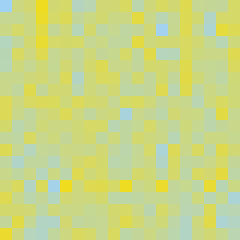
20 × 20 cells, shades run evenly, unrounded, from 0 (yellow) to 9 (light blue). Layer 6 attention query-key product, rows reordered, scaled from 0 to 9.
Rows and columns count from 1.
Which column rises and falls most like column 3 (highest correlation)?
5
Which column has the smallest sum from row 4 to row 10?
16
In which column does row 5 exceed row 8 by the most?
14
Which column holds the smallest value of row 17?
1
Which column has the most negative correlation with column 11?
19
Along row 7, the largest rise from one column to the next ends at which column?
7
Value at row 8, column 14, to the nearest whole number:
2
